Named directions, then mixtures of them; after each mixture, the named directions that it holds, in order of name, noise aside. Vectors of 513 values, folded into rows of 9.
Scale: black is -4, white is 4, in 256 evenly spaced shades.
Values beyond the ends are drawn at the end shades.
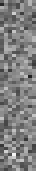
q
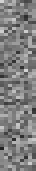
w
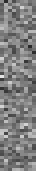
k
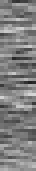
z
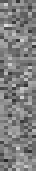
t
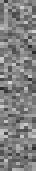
k.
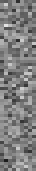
t.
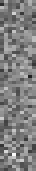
q.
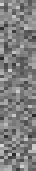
k, q.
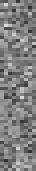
t.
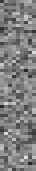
k, w.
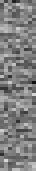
k, z.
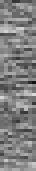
k, z.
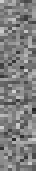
w.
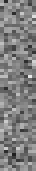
k, q.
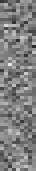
t, w.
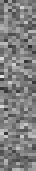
k.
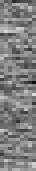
k, z.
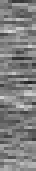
z.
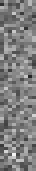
q.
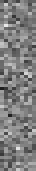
k, t.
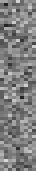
t.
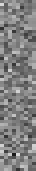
k, q.
